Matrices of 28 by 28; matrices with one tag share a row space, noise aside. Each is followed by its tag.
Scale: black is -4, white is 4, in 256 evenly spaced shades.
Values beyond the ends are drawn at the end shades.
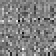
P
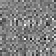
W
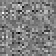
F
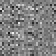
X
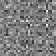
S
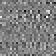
W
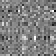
P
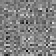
S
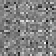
S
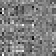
X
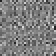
W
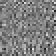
W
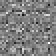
F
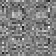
F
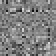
F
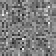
F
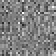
P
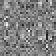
S
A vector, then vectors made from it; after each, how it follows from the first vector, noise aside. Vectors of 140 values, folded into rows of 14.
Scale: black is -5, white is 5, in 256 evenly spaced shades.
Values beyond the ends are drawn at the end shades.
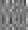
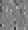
reversed, negated, partly zeroed.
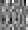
scaled up.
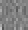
reversed, shrunk.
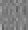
reversed, shrunk.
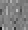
reversed, negated, partly zeroed.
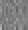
reversed, shrunk.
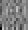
reversed, negated.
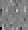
reversed, negated, partly zeroed.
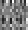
scaled up.
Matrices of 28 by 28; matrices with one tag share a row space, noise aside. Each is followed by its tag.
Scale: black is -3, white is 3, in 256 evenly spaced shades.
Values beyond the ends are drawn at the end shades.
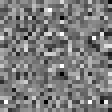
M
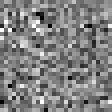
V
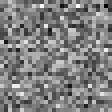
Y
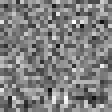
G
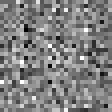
G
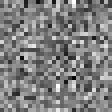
G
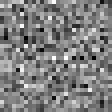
G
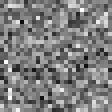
Y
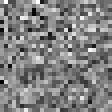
V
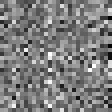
M
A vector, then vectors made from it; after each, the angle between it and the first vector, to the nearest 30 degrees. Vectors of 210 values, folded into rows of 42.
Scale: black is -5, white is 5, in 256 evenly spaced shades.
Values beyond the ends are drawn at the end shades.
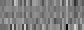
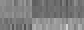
120 degrees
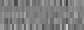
150 degrees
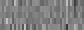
30 degrees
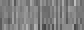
120 degrees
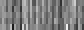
120 degrees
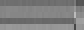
90 degrees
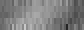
60 degrees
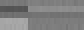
90 degrees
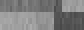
90 degrees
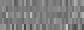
150 degrees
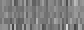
150 degrees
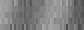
60 degrees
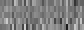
30 degrees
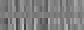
120 degrees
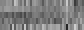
30 degrees
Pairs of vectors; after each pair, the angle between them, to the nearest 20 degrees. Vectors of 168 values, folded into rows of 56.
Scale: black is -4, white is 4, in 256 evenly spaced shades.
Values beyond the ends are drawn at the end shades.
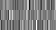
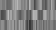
120 degrees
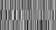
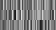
40 degrees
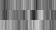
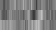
20 degrees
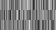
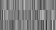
80 degrees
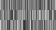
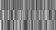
40 degrees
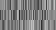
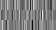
100 degrees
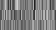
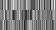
80 degrees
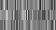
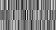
140 degrees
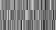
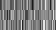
160 degrees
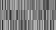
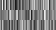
140 degrees
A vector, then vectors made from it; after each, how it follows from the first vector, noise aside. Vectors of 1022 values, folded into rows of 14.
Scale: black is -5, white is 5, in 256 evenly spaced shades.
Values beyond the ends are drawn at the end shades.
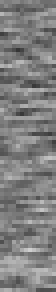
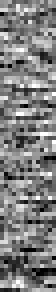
negated, scaled up.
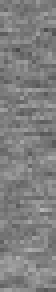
shrunk.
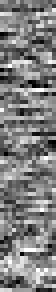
scaled up.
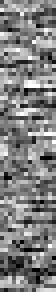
negated, scaled up.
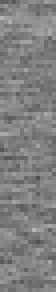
reversed, shrunk.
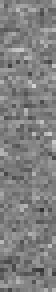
negated, partly zeroed.
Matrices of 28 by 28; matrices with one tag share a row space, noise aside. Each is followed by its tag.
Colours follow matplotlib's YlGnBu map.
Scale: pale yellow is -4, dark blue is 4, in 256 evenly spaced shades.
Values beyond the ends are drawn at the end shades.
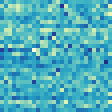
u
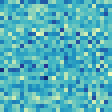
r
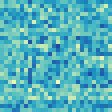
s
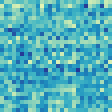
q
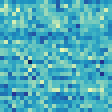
s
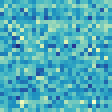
r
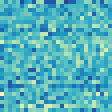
r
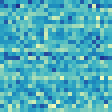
r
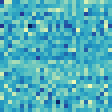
q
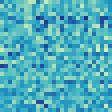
r
